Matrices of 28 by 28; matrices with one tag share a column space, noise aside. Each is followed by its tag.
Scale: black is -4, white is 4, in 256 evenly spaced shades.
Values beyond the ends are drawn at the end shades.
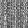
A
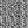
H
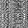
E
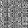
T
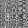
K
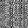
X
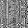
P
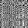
X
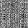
E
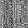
P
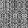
E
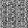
T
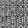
H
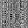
E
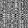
E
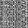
T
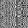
H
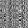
K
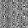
H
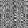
K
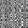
K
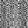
X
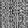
A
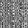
A
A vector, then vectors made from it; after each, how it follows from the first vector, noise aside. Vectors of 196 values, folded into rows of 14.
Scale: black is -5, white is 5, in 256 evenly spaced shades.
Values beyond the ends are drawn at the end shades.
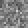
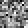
reversed, negated, scaled up.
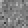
negated, partly zeroed.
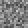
sign-scrambled.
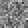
reversed.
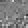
wrapped around, partly zeroed.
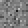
negated, partly zeroed.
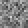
reversed.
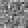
reversed.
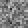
reversed.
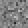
wrapped around, negated, partly zeroed.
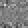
wrapped around, partly zeroed.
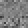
negated, partly zeroed.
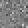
wrapped around, partly zeroed.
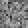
reversed, negated.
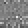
wrapped around, partly zeroed.
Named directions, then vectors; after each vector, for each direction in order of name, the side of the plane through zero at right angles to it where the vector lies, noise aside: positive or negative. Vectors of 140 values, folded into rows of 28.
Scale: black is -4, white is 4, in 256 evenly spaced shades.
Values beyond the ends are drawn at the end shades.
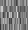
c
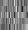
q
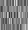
negative, positive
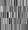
positive, negative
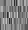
positive, negative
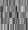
negative, negative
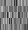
positive, negative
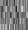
negative, negative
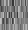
negative, positive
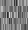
positive, negative
